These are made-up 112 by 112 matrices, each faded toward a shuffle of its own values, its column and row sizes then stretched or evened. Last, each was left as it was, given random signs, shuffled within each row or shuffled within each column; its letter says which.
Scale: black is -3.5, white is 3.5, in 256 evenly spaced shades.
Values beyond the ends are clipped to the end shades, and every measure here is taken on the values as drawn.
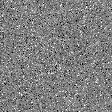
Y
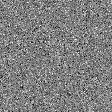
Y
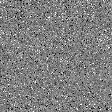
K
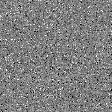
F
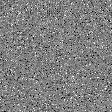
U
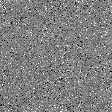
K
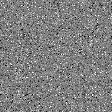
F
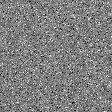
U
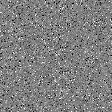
F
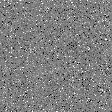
Y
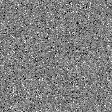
F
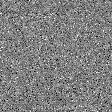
U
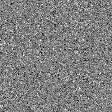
F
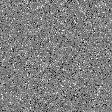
Y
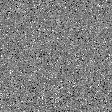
U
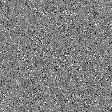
K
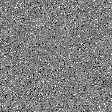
K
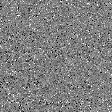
F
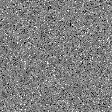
F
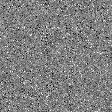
K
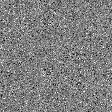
Y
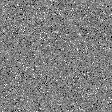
K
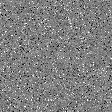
U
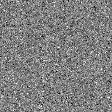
K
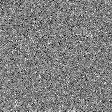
U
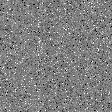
Y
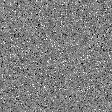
Y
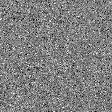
K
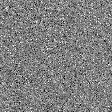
K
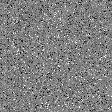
Y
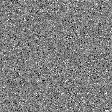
K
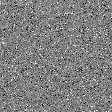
U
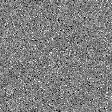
F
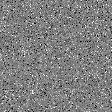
K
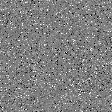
F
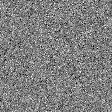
Y
